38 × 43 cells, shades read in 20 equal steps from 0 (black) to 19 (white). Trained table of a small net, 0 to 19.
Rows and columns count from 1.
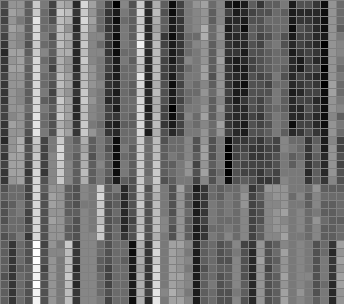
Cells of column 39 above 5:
18
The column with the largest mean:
5
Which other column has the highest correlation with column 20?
22
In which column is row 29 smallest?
25
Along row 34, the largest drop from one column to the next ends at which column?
6
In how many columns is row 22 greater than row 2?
20
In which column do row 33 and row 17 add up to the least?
19
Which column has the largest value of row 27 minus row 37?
13
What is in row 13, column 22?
2
